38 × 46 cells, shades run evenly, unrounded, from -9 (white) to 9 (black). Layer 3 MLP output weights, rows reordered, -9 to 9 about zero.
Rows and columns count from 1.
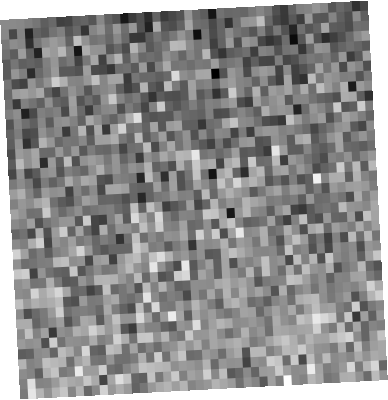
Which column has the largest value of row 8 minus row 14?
38
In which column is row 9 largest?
44
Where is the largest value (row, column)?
7, 27
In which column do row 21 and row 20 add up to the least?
16
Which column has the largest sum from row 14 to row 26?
40
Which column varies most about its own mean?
37
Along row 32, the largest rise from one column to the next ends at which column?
43
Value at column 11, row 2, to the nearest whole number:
5
